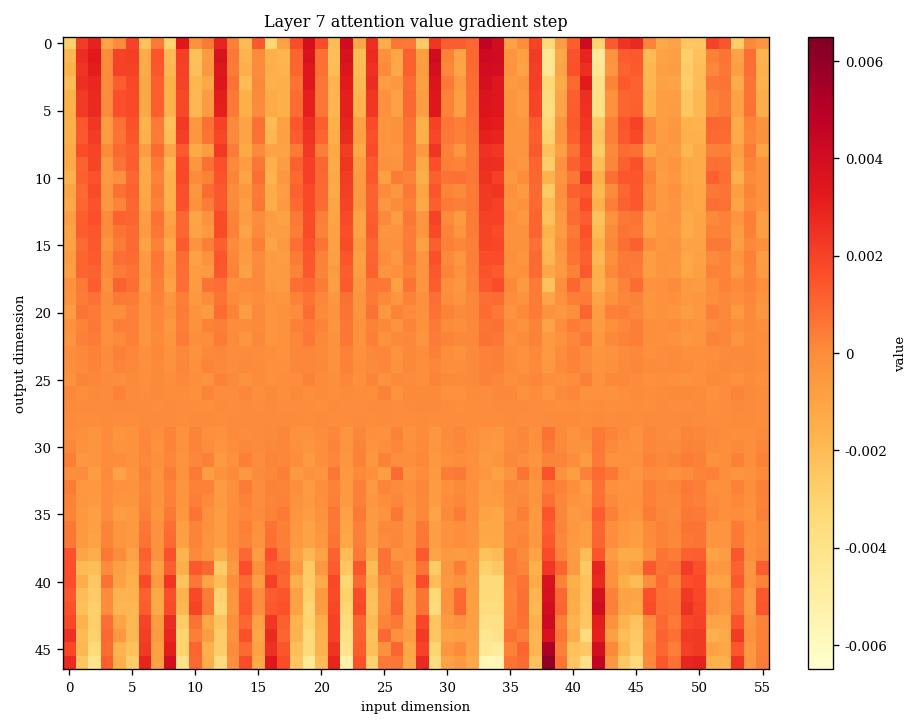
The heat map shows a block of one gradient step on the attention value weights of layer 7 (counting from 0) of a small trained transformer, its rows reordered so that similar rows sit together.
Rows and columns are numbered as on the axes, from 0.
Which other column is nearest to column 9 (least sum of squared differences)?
45
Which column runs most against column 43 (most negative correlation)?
25
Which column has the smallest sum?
42
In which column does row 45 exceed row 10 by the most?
38
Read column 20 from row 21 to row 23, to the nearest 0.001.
0 0 0
